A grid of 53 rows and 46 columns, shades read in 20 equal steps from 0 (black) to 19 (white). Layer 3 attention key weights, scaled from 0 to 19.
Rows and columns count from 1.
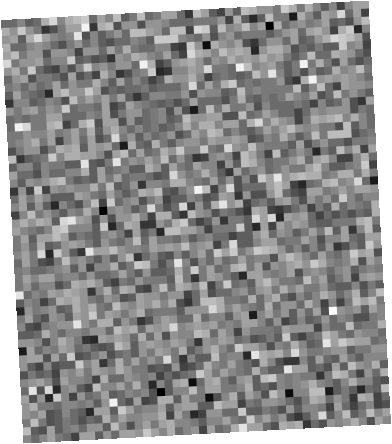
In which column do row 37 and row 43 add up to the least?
22
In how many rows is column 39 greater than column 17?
26
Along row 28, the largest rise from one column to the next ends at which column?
20
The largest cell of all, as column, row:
40, 39
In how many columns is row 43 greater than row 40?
19
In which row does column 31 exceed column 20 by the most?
8
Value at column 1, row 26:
11
